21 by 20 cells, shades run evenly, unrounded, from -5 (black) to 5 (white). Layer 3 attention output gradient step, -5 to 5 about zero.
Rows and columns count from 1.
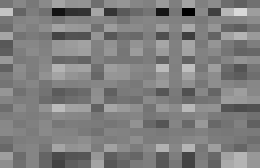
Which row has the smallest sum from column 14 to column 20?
16
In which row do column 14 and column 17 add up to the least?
2
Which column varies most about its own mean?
15
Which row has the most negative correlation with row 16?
11
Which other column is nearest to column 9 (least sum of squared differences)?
6
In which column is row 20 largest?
19
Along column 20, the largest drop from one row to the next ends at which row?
14
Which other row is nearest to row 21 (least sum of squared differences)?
20
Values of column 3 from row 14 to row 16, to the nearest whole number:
0 0 0
